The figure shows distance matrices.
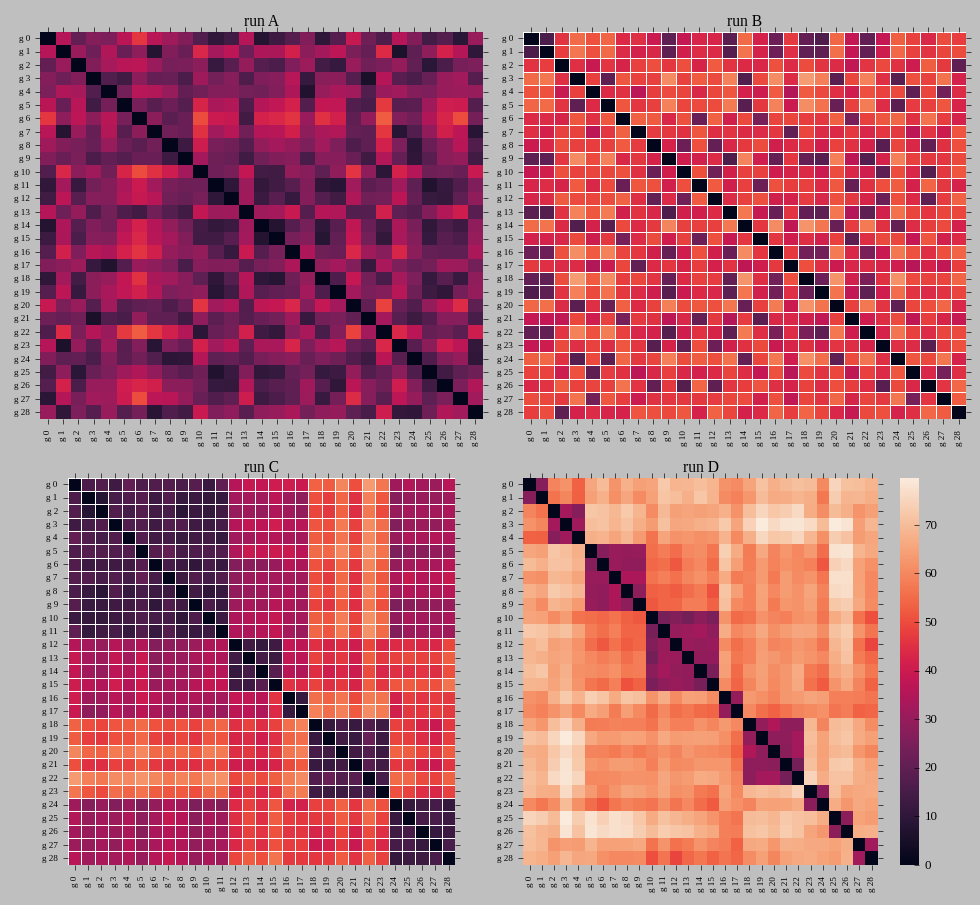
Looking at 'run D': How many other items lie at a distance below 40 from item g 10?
5
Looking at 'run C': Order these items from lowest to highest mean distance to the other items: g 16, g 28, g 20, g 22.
g 28, g 16, g 20, g 22
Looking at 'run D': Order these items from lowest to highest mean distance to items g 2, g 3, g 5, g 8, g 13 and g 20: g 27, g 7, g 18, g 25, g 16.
g 7, g 18, g 27, g 16, g 25
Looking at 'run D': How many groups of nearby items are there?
9
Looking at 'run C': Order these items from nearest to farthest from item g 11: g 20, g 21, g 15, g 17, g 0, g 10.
g 10, g 0, g 17, g 15, g 21, g 20
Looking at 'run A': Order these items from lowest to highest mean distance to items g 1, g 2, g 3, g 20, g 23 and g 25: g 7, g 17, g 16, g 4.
g 7, g 17, g 4, g 16
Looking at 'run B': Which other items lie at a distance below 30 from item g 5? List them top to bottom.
g 3, g 14, g 20, g 24
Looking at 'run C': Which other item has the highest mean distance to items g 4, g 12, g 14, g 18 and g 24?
g 22
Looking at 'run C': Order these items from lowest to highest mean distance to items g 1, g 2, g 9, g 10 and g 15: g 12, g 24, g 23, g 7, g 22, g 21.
g 7, g 12, g 24, g 21, g 23, g 22
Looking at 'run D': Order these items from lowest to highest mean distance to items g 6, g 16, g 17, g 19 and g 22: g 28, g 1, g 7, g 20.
g 20, g 7, g 28, g 1
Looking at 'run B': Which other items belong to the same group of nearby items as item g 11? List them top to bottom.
g 6, g 15, g 21
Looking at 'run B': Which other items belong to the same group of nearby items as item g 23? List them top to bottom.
g 8, g 10, g 12, g 26
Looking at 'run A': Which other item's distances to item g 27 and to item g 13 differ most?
g 6
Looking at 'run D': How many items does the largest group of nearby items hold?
6
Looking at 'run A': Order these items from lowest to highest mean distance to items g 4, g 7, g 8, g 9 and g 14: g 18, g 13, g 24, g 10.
g 24, g 13, g 18, g 10
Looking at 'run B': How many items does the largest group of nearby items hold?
8
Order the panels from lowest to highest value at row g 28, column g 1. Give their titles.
run A, run C, run B, run D
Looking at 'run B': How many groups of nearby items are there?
7
